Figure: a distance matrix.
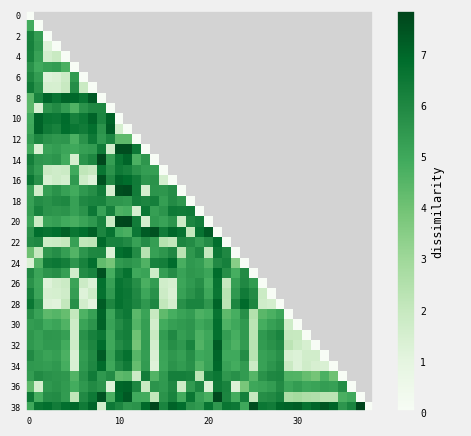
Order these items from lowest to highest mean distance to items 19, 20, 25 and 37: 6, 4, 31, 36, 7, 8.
31, 36, 4, 6, 7, 8
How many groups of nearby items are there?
8
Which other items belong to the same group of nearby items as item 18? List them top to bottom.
21
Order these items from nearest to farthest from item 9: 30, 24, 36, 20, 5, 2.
36, 20, 24, 5, 30, 2
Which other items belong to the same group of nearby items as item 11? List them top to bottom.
10
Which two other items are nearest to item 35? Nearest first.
12, 19
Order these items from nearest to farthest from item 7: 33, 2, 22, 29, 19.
2, 22, 29, 33, 19
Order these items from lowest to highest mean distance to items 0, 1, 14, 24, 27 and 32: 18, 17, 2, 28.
17, 2, 28, 18
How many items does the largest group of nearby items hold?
11
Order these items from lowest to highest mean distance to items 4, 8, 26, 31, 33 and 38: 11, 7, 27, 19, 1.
27, 7, 19, 1, 11
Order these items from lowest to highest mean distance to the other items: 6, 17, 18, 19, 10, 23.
6, 23, 17, 19, 18, 10
